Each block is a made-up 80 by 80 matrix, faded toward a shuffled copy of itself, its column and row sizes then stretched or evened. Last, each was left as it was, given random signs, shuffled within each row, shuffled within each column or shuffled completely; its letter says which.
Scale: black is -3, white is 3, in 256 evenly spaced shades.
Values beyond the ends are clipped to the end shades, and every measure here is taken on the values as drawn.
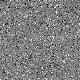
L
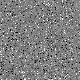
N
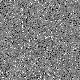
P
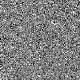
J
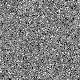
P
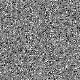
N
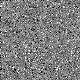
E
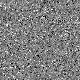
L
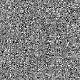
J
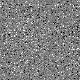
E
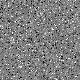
N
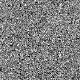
E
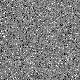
P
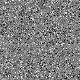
E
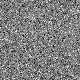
P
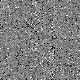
E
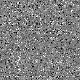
J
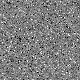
P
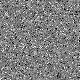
P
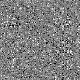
J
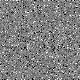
L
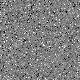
P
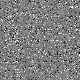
E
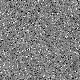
P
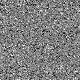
L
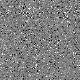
E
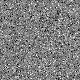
P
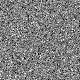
P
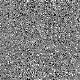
E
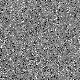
N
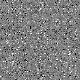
J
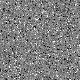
N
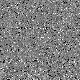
L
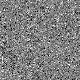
N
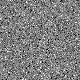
P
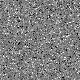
P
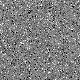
N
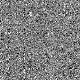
E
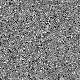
P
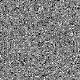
J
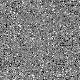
E
